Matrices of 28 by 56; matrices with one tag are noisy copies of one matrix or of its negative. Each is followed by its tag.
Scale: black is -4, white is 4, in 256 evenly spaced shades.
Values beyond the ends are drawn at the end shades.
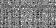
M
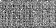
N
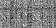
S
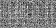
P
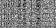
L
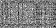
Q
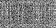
Q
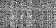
S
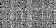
S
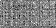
N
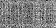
Q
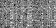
S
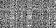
S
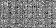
P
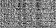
L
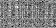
P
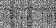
S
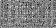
P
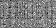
P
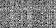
S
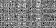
L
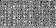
N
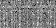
M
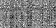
S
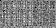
N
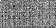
N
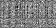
P
